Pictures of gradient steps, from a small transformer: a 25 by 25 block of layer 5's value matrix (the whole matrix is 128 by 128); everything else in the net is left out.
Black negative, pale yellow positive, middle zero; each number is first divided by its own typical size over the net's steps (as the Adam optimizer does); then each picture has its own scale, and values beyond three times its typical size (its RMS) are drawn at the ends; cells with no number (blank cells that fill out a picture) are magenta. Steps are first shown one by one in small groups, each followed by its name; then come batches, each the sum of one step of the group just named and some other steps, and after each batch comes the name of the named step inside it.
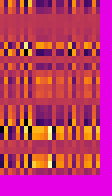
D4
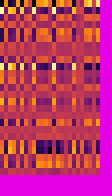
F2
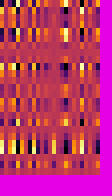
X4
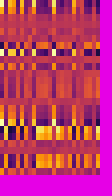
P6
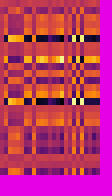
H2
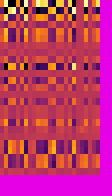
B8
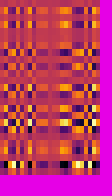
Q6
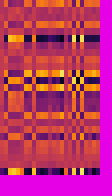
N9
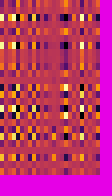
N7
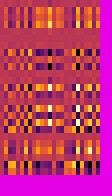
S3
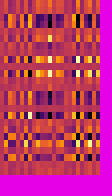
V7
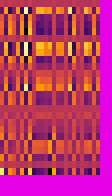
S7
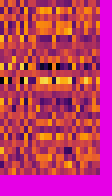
S3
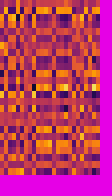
N7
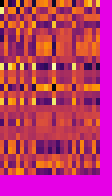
F2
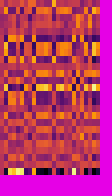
N9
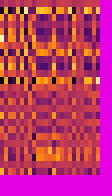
S7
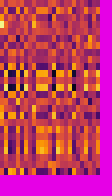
P6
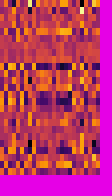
X4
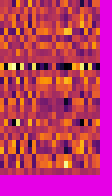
X4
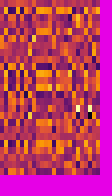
S3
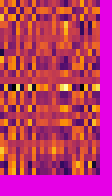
Q6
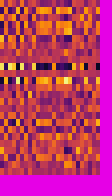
S3
